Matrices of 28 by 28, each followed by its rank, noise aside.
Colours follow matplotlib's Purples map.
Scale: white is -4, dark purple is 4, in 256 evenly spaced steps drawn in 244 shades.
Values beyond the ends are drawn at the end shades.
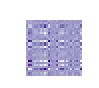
one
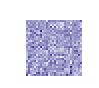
six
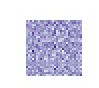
six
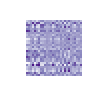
two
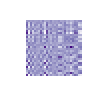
two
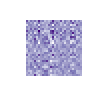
three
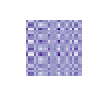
one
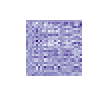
three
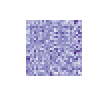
six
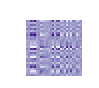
one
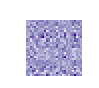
four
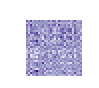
four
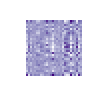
two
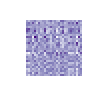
three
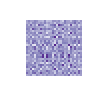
three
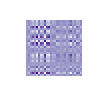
one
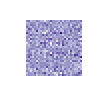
six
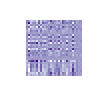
two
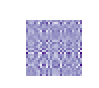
two
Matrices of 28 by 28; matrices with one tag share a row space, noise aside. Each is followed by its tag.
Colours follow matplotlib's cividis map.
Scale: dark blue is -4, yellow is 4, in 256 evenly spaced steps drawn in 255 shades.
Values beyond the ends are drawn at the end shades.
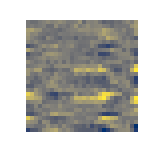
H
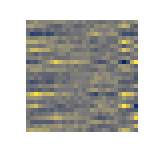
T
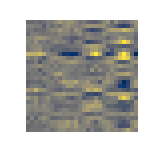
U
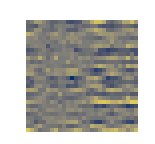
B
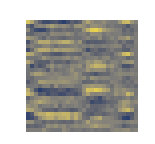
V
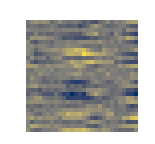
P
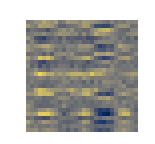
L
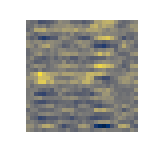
L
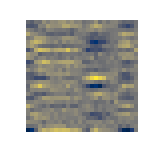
V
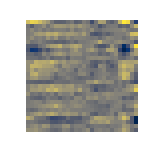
T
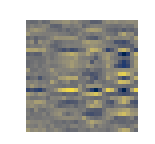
U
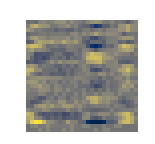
V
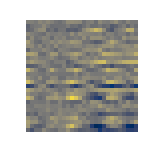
B
